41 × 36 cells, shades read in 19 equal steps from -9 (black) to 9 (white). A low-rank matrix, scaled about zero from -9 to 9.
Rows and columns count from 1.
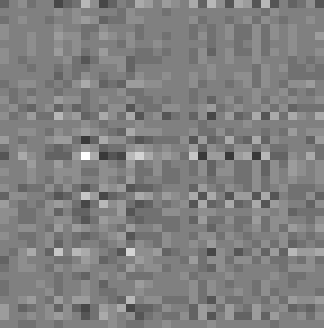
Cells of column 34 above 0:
9
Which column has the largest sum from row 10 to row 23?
15
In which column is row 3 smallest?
12
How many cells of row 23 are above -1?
27
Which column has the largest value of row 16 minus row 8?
10
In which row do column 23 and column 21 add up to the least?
20
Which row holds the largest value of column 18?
32
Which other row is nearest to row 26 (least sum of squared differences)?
18
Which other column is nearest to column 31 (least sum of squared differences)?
36
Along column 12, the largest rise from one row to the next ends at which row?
26
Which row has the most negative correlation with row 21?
31
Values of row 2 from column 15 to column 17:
1 0 0
